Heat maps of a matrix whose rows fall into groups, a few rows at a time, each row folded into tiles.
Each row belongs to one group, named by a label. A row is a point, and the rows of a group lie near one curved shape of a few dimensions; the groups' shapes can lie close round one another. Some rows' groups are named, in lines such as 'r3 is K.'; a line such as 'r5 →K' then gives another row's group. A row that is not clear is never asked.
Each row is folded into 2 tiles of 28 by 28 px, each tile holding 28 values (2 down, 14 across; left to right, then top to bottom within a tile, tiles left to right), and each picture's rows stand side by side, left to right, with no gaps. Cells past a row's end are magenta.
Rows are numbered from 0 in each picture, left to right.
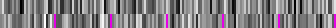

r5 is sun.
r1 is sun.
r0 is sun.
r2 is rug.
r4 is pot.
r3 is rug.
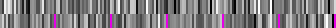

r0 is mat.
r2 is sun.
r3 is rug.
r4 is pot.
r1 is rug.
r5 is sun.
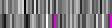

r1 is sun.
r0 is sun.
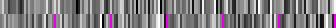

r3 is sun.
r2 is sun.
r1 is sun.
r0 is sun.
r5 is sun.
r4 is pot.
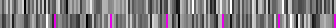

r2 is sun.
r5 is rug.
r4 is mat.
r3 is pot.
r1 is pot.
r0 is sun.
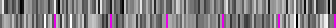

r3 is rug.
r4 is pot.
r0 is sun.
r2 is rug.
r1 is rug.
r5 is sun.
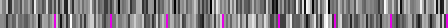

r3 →rug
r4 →rug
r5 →sun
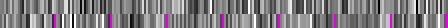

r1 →sun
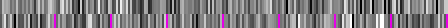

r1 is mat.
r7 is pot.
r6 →sun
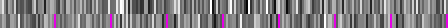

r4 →mat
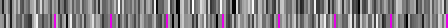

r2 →mat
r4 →rug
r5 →sun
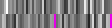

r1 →sun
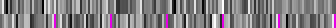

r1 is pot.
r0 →rug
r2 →rug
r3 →sun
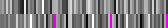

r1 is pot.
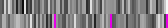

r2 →sun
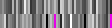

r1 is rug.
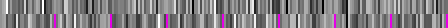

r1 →rug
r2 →sun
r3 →sun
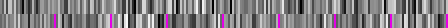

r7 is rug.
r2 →rug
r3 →pot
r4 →rug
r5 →sun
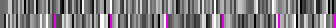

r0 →sun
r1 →sun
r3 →pot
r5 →sun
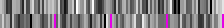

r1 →pot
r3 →rug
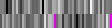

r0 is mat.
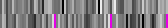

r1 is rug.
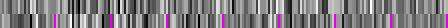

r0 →pot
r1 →rug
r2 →rug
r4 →pot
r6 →sun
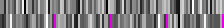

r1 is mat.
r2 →sun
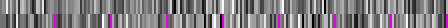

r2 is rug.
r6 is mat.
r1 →sun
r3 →sun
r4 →rug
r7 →rug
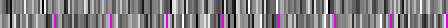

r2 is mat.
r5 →sun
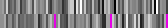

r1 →pot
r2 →rug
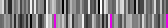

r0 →pot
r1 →rug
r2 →mat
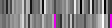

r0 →rug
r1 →sun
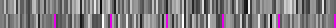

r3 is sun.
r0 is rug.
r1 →sun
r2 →rug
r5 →mat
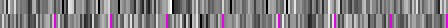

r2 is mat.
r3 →rug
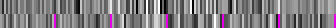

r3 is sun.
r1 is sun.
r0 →rug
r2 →sun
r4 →sun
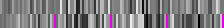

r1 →mat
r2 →mat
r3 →pot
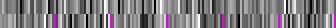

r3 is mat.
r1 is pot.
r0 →sun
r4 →pot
